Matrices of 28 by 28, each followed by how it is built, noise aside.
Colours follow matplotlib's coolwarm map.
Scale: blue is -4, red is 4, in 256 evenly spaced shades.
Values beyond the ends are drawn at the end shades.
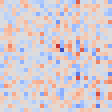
low rank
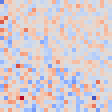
lower triangular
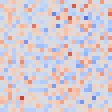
repeating rows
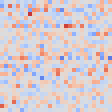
uneven rows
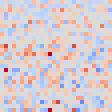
uneven rows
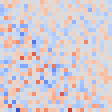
lower triangular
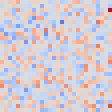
repeating rows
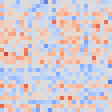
blocks
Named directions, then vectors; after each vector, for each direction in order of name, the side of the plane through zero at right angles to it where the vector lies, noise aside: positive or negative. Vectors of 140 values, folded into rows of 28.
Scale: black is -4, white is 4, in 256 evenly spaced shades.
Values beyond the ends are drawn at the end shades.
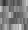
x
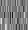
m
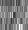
negative, positive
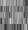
negative, negative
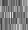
negative, positive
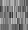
positive, negative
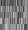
positive, positive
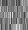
negative, positive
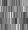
negative, positive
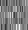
negative, positive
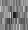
negative, positive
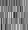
negative, positive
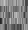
negative, negative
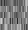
positive, positive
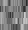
positive, negative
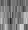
positive, positive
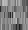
positive, negative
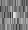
positive, negative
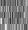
positive, positive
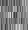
negative, positive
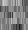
positive, negative
